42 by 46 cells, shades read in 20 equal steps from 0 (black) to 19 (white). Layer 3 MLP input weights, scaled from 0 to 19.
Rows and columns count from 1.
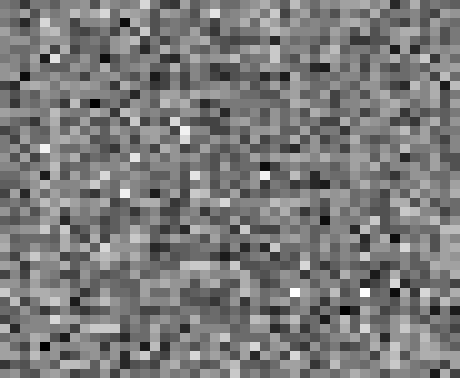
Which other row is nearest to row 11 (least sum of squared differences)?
19
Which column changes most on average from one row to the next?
37
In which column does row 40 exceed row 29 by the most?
30
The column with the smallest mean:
32
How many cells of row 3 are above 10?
11
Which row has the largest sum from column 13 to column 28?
2
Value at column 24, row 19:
7
